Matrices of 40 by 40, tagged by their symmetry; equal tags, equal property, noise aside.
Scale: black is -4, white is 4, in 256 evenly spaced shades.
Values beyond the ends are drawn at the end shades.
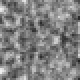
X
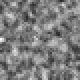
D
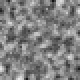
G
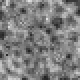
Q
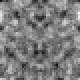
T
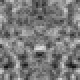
T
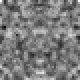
T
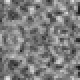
X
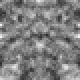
T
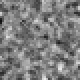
D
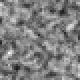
G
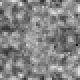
X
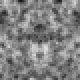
T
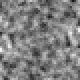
G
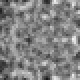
X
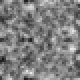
X
